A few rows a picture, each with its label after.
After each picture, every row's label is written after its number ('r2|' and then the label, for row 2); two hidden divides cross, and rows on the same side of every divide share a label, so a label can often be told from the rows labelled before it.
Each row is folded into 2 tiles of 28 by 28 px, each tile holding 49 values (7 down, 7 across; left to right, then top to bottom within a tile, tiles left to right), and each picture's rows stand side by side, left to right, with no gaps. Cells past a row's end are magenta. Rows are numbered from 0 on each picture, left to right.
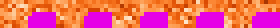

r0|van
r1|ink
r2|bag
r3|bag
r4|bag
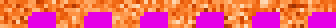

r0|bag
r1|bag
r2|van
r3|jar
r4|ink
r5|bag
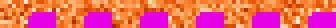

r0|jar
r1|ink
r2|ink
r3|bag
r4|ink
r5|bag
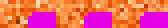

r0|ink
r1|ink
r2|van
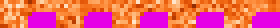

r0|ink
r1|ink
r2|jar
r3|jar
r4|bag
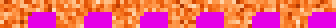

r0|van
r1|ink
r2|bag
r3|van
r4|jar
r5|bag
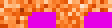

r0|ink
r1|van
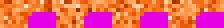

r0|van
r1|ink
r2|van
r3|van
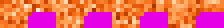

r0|van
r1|jar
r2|jar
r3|ink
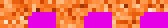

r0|jar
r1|jar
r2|van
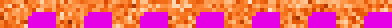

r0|van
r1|van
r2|bag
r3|ink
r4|jar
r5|ink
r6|ink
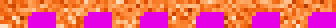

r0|bag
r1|bag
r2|jar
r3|ink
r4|ink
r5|jar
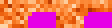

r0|bag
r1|ink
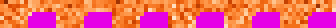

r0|bag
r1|bag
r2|van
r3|ink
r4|bag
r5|van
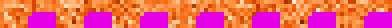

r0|ink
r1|ink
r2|bag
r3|jar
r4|ink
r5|van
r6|jar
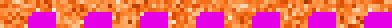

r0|van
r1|jar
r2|jar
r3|jar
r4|ink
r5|van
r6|bag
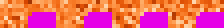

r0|ink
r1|jar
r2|bag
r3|jar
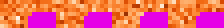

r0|bag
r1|van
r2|jar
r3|ink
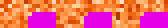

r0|van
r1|ink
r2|jar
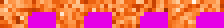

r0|ink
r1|van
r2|jar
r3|jar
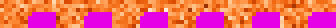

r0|van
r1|ink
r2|van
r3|van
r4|ink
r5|bag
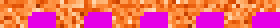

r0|bag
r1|ink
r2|bag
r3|bag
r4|van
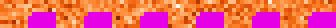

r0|van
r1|bag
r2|bag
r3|ink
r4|jar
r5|jar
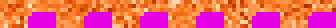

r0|bag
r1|jar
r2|bag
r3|jar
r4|bag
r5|jar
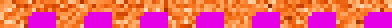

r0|jar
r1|van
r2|jar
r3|bag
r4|jar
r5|bag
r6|van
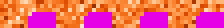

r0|bag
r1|van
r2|ink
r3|van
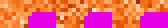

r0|jar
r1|van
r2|van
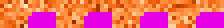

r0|van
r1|jar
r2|bag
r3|bag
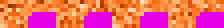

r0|bag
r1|van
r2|bag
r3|jar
